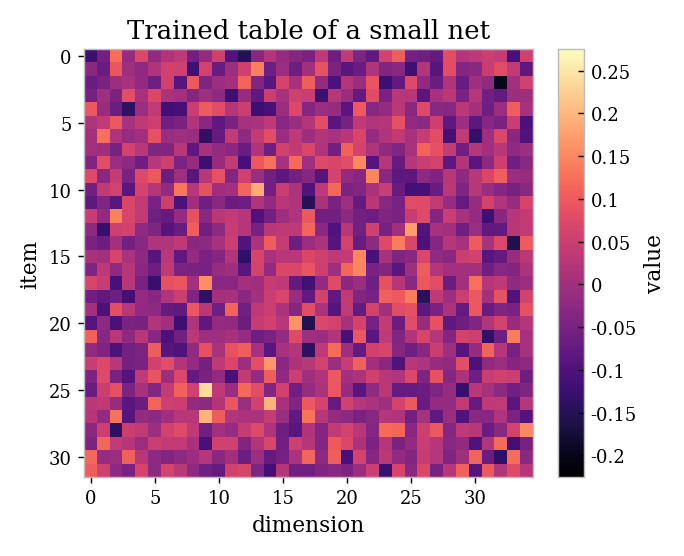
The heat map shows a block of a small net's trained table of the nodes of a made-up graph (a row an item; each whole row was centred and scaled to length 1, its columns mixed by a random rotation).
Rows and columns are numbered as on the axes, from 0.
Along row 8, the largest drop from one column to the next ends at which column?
22
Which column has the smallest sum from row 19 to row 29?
3
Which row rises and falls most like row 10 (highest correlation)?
25
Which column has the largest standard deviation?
9
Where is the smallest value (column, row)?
32, 2
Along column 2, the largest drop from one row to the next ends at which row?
28
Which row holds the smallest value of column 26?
18
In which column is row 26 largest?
14
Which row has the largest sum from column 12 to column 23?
8
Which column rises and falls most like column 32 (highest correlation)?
31
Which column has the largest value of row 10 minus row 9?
13
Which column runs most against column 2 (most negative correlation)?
27
